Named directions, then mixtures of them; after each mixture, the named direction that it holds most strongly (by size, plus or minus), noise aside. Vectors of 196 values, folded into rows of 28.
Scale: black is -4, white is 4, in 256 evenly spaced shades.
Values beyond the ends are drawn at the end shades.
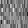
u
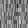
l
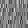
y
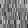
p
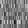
p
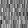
u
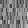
p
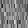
p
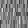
l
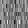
l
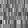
p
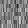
l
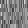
y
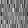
u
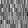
u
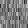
p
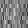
y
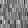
p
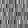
y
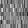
u
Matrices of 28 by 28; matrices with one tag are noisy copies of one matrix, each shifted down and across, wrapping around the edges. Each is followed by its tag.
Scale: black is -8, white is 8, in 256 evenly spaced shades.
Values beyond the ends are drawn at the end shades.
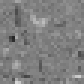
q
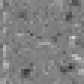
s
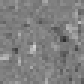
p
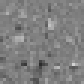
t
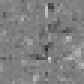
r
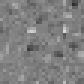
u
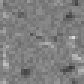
s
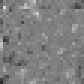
r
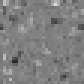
u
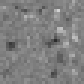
s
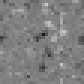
s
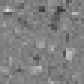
t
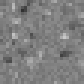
u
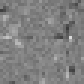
r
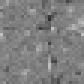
r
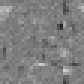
q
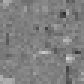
q
